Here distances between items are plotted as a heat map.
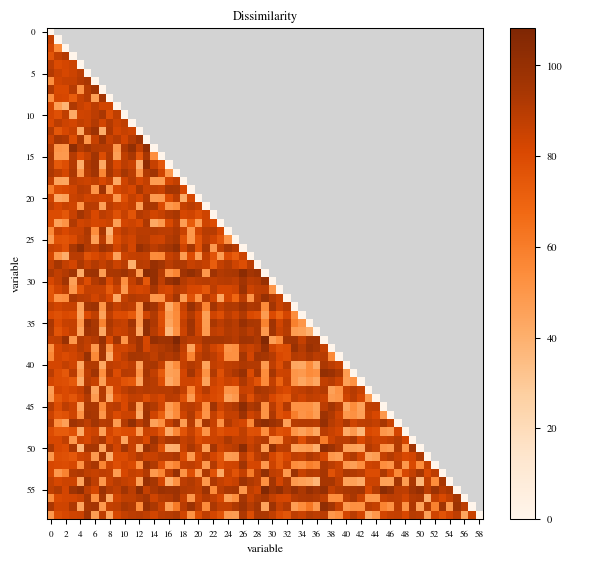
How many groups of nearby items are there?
7
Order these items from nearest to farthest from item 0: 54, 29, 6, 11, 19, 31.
6, 19, 31, 11, 54, 29
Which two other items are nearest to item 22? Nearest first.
26, 55
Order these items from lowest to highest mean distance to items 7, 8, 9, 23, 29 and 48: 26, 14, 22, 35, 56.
35, 14, 56, 22, 26
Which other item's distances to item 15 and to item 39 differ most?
8
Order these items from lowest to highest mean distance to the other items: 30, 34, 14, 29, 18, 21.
34, 21, 18, 29, 14, 30
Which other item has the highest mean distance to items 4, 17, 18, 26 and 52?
37
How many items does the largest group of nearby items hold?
21
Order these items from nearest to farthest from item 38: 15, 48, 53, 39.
39, 53, 48, 15
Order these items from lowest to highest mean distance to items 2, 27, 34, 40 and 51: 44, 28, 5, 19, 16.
16, 44, 19, 5, 28
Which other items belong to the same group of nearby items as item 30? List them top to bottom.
3, 10, 31, 37, 49
